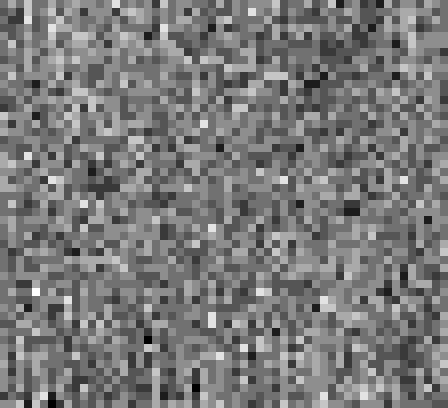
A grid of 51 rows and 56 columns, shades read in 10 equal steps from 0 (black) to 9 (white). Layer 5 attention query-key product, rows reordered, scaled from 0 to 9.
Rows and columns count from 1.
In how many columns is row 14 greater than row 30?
18
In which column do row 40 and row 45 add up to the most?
27
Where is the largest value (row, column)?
37, 5
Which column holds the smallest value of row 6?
50
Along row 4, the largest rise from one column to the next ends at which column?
21
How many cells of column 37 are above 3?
33
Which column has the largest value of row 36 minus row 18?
24
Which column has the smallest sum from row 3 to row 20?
41
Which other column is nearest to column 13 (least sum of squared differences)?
22
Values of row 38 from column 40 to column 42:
4 8 6
